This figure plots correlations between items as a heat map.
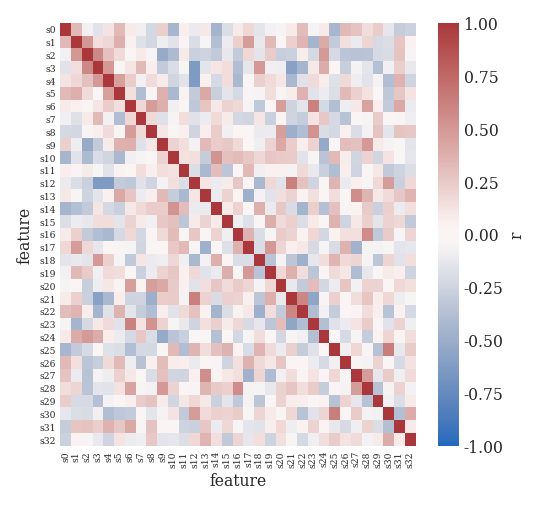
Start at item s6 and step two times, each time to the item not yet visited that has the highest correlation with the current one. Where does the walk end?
s8
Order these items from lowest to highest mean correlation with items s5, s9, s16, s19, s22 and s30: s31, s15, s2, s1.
s2, s31, s15, s1
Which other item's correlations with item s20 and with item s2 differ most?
s9
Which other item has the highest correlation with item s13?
s27
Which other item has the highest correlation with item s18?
s3
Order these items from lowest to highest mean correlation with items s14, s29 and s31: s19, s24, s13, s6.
s24, s19, s13, s6
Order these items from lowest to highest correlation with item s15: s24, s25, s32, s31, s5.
s32, s5, s24, s31, s25
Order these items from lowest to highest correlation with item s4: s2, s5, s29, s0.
s29, s0, s2, s5
